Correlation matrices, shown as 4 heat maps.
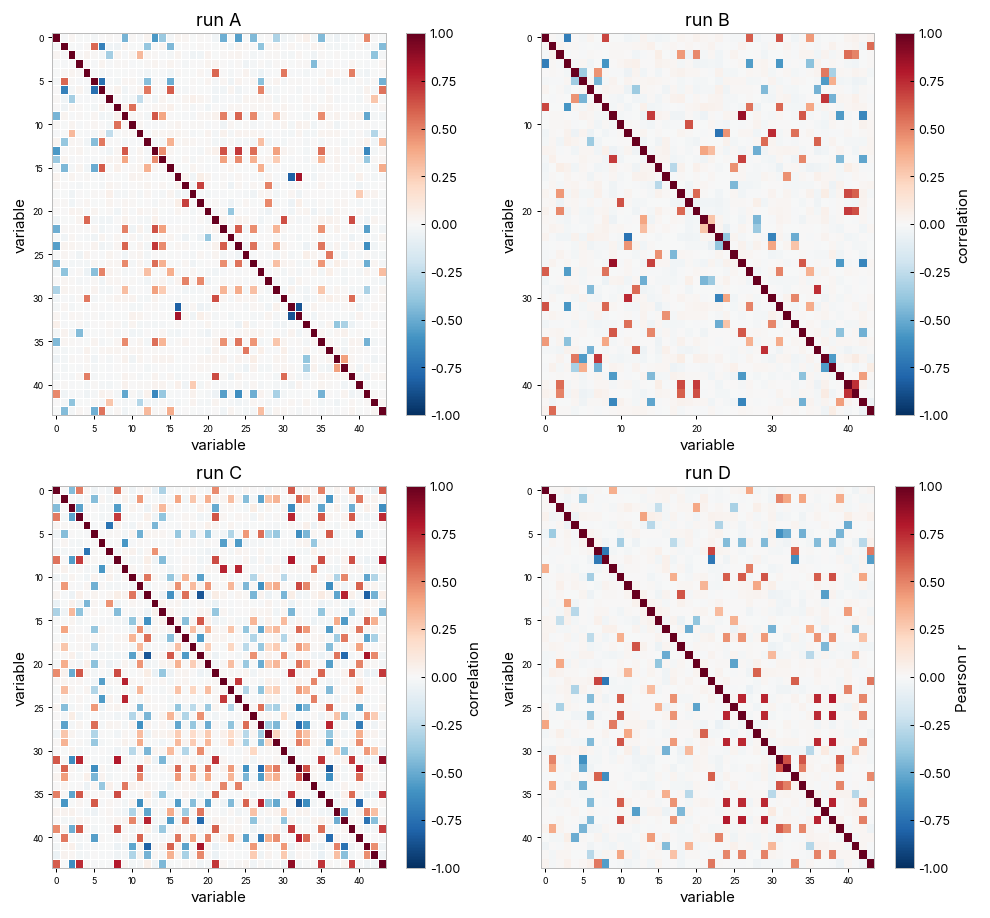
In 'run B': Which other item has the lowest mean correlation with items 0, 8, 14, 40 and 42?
3
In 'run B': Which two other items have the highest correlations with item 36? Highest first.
29, 12
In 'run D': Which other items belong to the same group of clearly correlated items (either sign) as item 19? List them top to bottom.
16, 30, 35, 41
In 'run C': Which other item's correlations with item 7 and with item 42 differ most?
4
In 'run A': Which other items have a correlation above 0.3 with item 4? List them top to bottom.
21, 30, 39
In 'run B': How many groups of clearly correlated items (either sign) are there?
11
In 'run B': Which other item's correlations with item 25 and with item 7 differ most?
37
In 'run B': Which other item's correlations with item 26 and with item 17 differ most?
9
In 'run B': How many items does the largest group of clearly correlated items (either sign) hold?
6
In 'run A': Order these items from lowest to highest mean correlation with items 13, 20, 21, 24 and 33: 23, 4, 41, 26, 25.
41, 23, 25, 4, 26
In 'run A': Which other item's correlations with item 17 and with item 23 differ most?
19
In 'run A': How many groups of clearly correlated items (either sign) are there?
12
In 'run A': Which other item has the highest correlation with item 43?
6
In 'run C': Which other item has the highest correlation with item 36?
27
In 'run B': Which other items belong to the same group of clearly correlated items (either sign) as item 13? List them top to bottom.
21, 22, 28
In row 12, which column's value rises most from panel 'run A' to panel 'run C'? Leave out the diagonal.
38
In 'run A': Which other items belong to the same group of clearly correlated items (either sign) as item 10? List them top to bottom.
8
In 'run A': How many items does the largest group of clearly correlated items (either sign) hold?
10
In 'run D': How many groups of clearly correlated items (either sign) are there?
10
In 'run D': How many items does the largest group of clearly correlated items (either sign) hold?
9
